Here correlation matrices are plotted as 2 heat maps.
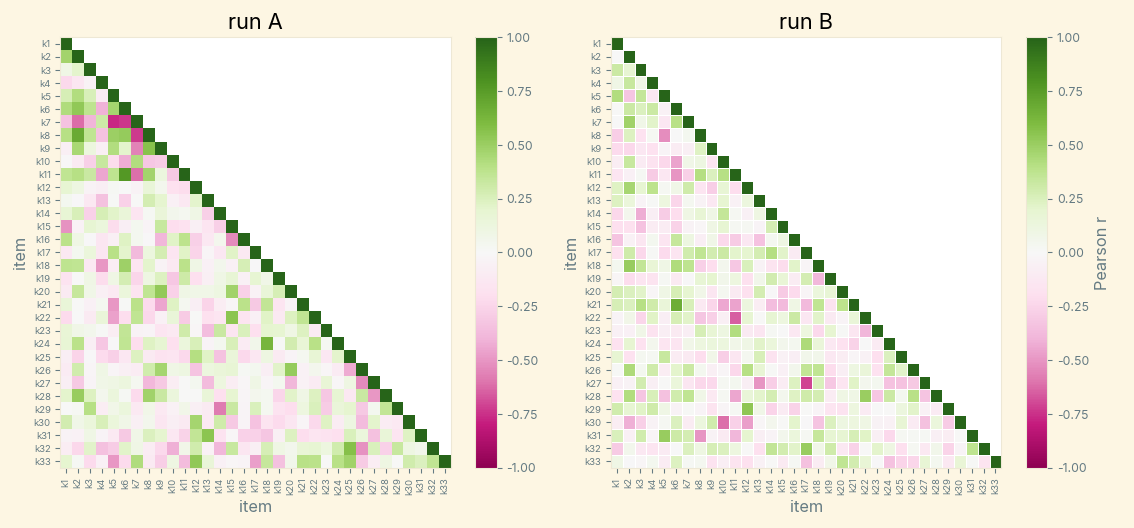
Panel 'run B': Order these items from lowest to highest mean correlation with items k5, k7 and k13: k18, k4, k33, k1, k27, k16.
k27, k16, k33, k4, k18, k1
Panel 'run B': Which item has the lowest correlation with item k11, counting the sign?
k22
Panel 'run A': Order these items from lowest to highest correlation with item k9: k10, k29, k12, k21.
k21, k10, k29, k12
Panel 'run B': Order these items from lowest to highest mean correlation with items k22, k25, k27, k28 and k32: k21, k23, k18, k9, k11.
k11, k23, k9, k21, k18
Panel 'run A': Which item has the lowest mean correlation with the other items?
k7
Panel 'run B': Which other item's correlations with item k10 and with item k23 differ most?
k30
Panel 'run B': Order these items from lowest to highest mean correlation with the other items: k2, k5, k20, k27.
k27, k5, k20, k2
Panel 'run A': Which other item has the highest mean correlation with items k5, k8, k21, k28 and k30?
k2
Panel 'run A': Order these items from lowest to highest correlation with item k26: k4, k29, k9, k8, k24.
k29, k24, k4, k8, k9
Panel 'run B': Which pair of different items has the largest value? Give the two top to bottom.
k6, k21
